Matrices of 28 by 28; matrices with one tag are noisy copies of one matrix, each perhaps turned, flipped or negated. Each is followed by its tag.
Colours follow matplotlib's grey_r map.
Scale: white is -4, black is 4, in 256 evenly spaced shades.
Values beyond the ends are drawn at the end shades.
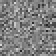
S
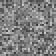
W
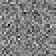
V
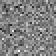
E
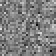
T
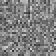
S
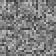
T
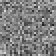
T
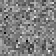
W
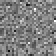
S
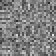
T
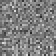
S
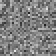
S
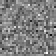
W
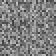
V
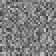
V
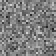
T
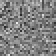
S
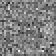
W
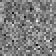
E
